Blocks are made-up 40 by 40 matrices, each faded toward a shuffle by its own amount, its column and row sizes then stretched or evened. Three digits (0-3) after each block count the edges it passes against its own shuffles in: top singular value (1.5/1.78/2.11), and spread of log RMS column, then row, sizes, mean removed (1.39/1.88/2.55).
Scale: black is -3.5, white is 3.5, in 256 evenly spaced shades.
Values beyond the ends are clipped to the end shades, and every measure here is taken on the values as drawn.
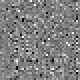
2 1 0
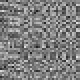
3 1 2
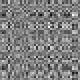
3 2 3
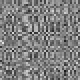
3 2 1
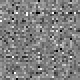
1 2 1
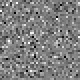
1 0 1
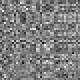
3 0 1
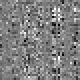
2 3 0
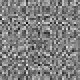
3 2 2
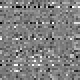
1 1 3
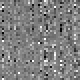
1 3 0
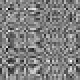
3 2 2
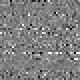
0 0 2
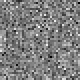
1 0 0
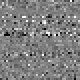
0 0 3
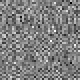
3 0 0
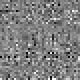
1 1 2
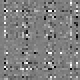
2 3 2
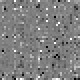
1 2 1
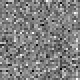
0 1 0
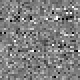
0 0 2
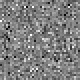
1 0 0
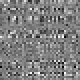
3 1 3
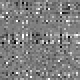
2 1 2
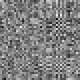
3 2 1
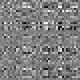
3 2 3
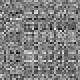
3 1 2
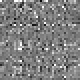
2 1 2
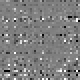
2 2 3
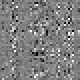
1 3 0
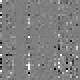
1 3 1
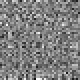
2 0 2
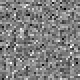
1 0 0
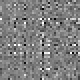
2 2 2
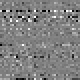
2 1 3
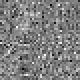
2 0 0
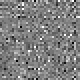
2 1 1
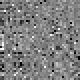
2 1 0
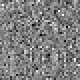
1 0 0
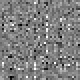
1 2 2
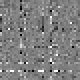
2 2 2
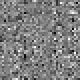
1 2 1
